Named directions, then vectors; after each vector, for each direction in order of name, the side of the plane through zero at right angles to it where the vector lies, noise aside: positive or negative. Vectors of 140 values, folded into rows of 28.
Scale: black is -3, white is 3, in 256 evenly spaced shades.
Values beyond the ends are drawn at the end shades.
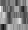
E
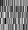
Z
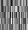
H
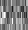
positive, negative, positive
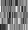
positive, positive, negative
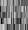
negative, negative, negative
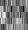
positive, negative, positive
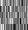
negative, negative, negative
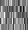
positive, negative, positive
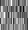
positive, negative, positive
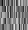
positive, positive, positive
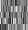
positive, positive, negative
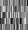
negative, negative, negative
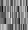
negative, positive, positive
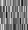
negative, negative, negative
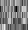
negative, negative, positive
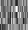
positive, positive, negative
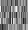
positive, positive, negative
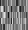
positive, negative, positive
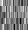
negative, negative, negative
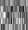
positive, negative, positive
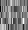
negative, negative, positive
